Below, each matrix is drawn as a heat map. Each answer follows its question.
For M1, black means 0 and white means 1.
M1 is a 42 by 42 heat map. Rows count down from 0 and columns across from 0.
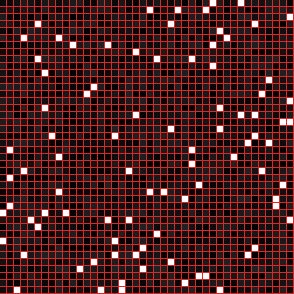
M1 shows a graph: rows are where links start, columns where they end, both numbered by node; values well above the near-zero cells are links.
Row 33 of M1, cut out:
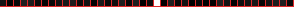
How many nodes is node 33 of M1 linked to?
1
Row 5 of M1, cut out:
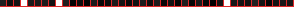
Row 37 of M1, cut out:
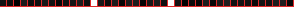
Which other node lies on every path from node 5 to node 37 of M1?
node 24
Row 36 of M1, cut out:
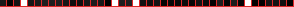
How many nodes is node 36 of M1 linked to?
4
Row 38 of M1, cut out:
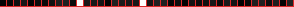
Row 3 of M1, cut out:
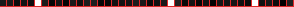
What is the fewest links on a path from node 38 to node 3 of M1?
4
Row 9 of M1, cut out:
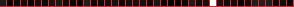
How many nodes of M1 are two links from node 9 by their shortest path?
2
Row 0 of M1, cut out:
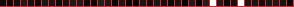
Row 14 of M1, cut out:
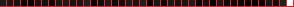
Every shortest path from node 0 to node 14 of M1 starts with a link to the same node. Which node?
node 30
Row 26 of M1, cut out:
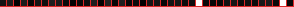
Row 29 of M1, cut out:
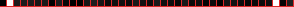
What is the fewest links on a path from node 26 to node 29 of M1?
3
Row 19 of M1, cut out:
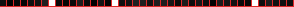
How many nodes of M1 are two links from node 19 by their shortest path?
3
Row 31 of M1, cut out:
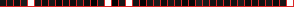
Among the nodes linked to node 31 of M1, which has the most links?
node 41
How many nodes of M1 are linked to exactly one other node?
12
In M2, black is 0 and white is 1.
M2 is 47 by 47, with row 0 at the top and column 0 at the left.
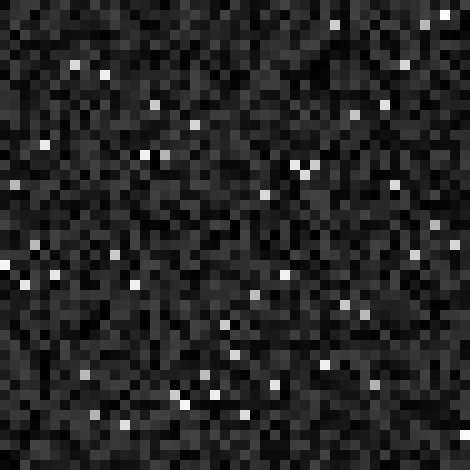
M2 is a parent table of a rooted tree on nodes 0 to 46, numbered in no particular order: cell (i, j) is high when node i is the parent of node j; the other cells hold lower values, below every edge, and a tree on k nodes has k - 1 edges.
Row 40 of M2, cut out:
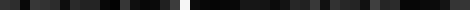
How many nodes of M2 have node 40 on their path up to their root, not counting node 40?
8
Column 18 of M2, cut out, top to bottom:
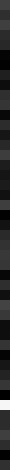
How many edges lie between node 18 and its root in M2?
2
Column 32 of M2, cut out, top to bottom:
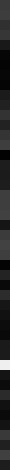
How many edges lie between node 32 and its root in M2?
7
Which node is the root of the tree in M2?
6
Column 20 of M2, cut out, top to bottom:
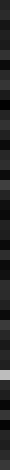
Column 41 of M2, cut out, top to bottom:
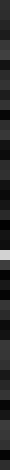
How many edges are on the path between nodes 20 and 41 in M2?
8
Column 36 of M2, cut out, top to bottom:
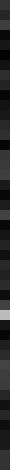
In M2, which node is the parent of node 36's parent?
16
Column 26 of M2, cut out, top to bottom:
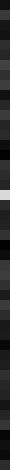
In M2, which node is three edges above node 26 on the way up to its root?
42
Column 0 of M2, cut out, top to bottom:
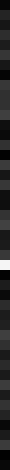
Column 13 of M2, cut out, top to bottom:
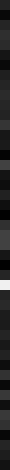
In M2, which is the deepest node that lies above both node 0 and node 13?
28
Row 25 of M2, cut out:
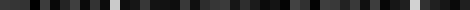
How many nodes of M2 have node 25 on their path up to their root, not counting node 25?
8
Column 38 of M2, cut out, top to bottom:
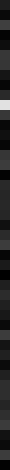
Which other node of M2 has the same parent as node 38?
15
